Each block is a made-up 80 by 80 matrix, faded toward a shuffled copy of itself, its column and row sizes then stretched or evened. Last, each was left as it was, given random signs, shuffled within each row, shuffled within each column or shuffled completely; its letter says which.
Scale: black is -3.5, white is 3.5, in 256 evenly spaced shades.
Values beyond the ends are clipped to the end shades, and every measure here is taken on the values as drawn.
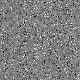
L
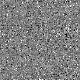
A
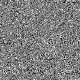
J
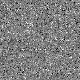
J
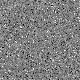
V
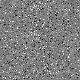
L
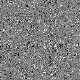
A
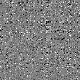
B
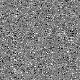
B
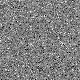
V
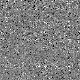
A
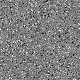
V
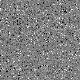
A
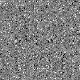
B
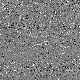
J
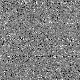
J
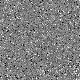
V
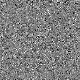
A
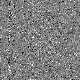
L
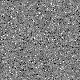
V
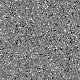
V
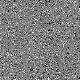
A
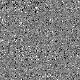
A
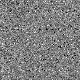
J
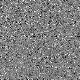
J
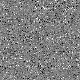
J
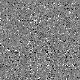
A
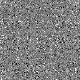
A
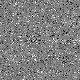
J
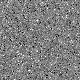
V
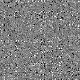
B
